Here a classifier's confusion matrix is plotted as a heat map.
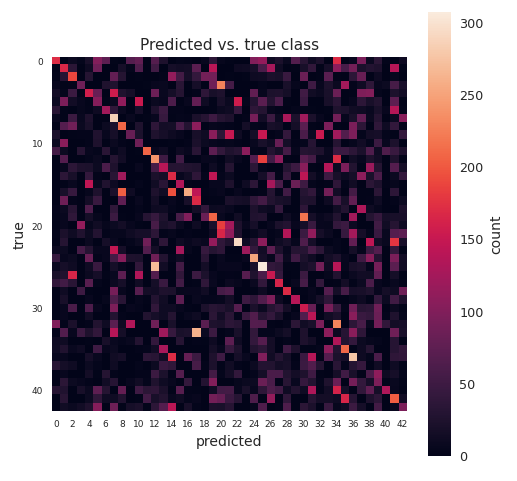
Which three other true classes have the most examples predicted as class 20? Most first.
3, 21, 41
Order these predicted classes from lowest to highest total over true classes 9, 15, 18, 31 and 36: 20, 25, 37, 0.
0, 20, 37, 25
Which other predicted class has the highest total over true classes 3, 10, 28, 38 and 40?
20
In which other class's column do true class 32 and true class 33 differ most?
17
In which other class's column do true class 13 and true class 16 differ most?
8
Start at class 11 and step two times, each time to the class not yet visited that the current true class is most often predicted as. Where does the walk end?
7
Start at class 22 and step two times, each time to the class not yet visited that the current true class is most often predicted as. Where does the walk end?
35
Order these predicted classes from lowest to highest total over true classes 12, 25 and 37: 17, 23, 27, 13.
23, 17, 13, 27
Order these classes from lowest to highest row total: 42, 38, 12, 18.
18, 38, 42, 12
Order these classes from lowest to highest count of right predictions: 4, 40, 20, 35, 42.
42, 40, 4, 20, 35
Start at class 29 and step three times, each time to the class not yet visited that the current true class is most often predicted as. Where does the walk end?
14
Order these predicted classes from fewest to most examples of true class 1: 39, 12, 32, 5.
32, 39, 12, 5
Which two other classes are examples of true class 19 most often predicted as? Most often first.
30, 36
